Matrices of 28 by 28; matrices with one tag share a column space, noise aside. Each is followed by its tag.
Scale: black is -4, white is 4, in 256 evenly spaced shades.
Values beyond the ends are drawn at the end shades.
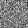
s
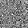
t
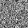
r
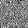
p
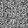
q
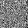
t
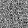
t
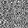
t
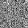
s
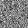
r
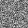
r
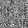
q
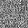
r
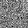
r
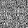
p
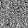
q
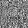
p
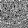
r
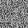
p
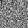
s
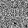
p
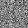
s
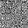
t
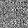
q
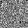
t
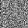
t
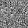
q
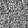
t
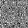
p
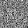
p
